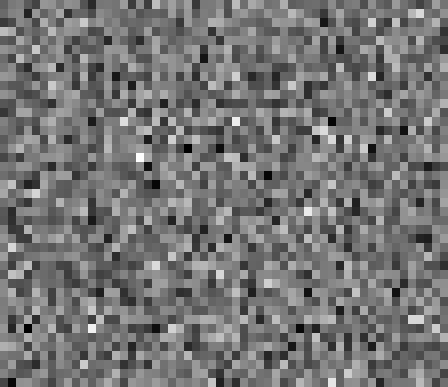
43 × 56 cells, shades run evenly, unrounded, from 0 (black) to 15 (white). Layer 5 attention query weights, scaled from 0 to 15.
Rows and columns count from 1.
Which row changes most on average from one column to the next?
16
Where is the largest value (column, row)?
18, 18
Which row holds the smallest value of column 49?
11
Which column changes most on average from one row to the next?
4
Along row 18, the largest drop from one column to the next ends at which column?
31
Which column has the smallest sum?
12
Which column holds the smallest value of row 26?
26
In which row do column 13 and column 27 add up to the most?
36
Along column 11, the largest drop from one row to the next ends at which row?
42
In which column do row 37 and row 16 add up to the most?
22
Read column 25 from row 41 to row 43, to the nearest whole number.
9 9 8
